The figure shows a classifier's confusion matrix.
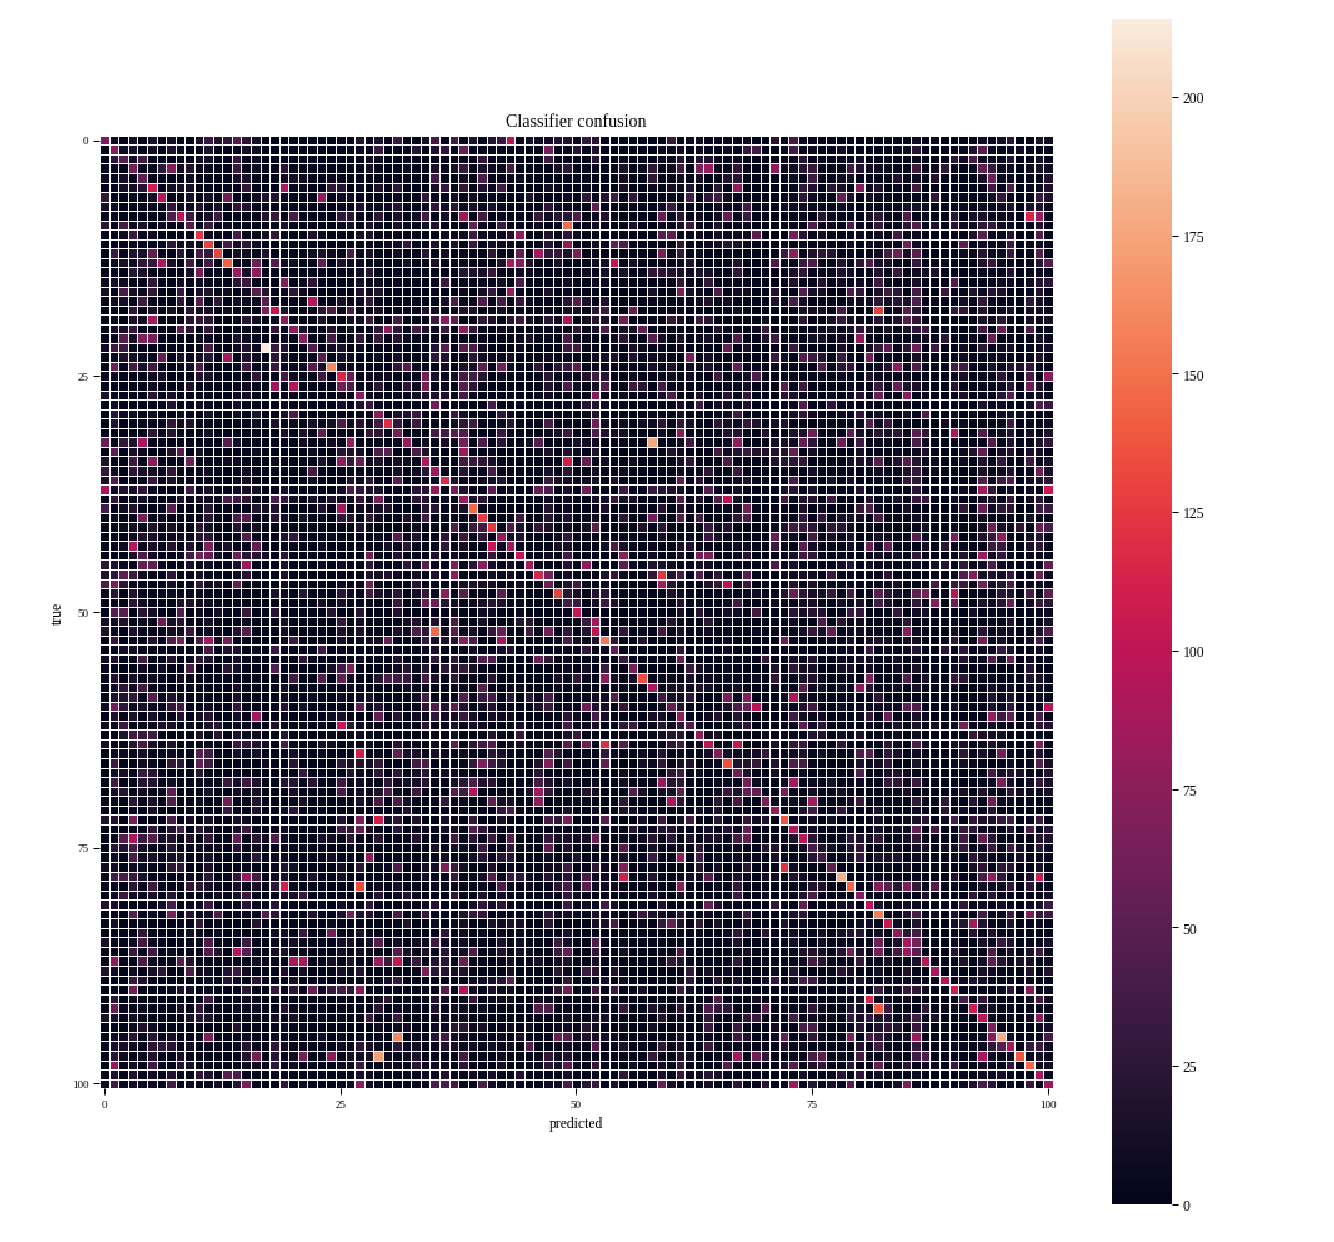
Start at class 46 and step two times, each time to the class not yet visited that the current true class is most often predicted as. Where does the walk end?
73
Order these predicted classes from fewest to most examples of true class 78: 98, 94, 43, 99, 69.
69, 98, 43, 94, 99
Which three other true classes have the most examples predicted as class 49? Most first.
9, 34, 19
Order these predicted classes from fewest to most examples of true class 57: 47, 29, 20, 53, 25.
47, 29, 20, 25, 53
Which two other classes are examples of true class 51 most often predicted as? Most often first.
52, 6
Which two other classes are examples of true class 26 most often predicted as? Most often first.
20, 18
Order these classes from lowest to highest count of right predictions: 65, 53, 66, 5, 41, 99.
65, 99, 5, 41, 66, 53
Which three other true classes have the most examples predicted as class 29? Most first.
97, 72, 87
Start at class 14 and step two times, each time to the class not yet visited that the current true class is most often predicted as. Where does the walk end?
43
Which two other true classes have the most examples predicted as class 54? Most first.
13, 11
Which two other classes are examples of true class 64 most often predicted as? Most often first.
53, 67
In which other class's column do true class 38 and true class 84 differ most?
66
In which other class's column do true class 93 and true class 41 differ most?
94
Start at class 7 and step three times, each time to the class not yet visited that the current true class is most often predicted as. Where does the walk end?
99
